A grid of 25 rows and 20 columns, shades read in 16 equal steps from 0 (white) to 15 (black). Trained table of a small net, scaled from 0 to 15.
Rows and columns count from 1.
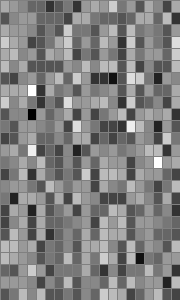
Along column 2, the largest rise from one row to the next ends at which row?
17
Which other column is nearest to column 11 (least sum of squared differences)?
1
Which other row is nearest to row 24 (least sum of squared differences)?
3
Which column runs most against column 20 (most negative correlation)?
5
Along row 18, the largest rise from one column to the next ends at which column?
4
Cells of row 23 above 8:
7
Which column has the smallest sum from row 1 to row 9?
15
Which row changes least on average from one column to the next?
2
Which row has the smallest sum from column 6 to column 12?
9
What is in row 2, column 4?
6
